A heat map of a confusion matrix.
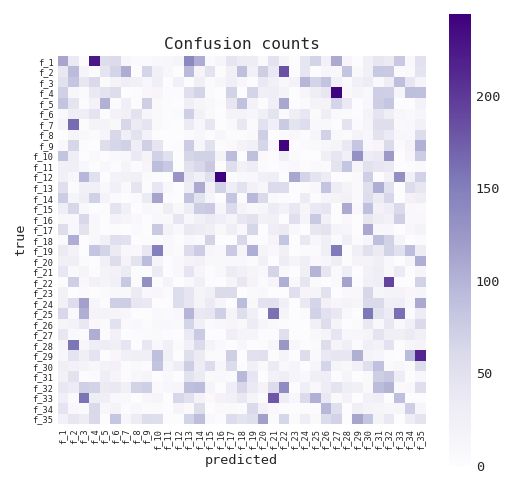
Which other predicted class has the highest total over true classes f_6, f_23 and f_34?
f_26
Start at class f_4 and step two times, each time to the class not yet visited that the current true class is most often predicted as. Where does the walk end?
f_14
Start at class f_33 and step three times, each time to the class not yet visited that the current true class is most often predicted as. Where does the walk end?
f_30
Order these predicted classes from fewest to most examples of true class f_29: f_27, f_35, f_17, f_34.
f_27, f_17, f_34, f_35
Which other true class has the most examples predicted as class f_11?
f_10
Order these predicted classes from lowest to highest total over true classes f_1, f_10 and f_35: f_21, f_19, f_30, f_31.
f_21, f_31, f_30, f_19
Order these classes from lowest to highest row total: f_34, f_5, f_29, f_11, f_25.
f_34, f_11, f_5, f_29, f_25
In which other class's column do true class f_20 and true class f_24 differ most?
f_3
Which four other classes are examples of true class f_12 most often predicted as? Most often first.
f_16, f_33, f_23, f_3
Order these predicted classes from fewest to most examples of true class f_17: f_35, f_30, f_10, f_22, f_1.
f_35, f_22, f_1, f_10, f_30
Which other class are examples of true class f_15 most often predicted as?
f_28
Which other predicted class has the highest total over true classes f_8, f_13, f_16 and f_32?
f_31
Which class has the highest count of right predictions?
f_12
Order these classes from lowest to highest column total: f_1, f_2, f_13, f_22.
f_1, f_2, f_22, f_13
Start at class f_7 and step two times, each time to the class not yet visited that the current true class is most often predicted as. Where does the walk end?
f_22
